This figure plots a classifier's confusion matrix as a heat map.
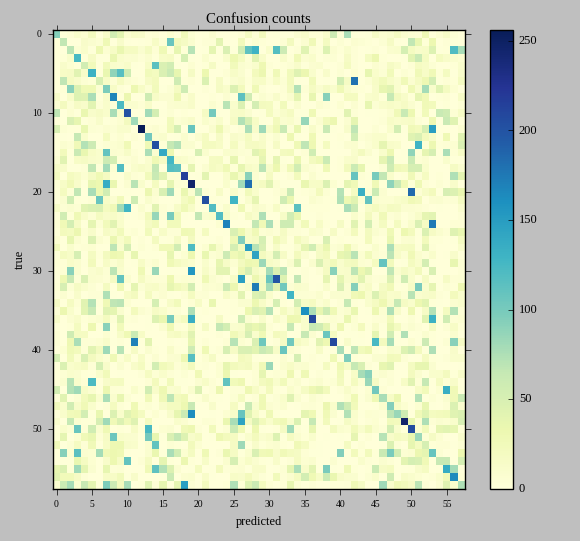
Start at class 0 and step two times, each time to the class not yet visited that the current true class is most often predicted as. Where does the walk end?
19
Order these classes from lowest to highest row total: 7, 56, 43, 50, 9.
43, 9, 56, 7, 50
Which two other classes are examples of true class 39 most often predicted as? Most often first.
11, 45
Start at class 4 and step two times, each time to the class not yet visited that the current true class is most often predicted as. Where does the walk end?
51
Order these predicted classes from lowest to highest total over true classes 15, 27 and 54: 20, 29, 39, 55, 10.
39, 20, 29, 55, 10
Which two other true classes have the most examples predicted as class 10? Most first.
22, 54
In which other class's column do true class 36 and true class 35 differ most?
16
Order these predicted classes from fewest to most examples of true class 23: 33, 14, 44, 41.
41, 44, 33, 14
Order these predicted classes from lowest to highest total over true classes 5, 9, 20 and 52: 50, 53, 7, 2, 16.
2, 53, 7, 16, 50
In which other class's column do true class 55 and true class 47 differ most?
14
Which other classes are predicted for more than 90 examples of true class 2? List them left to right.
27, 28, 31, 56
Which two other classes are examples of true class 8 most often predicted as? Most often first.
26, 38
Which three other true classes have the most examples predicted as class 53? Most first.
24, 12, 36
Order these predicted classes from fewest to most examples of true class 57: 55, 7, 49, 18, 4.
49, 55, 4, 7, 18
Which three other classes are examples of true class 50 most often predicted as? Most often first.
13, 3, 33
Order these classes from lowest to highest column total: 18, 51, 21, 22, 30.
22, 21, 30, 18, 51
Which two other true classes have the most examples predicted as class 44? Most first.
21, 43
